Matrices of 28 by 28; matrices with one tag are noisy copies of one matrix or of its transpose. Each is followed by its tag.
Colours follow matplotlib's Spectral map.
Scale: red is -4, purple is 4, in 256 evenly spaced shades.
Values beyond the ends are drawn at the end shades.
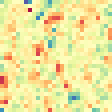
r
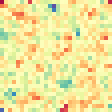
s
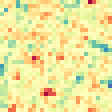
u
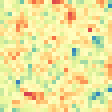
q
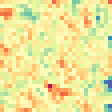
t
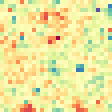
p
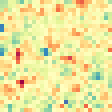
r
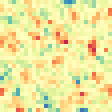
u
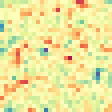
r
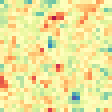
r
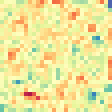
q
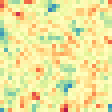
s
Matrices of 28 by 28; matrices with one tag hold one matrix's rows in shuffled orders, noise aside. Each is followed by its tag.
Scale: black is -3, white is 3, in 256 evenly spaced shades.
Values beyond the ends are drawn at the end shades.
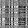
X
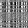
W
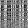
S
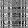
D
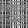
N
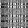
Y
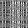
N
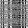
D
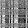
X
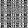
S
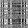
D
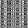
S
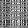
N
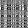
S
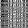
Y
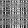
N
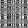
S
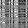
X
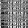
Y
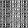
N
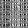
N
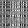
N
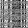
D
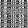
S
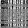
Y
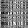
Y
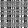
S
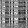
X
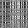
N
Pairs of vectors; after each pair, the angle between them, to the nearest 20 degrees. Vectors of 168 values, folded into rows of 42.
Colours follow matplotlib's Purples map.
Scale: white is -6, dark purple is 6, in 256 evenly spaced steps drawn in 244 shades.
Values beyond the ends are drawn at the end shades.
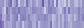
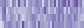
160 degrees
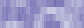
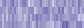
120 degrees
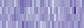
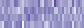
120 degrees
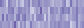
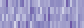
160 degrees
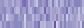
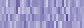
120 degrees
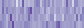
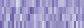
60 degrees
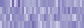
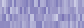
120 degrees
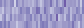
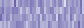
160 degrees
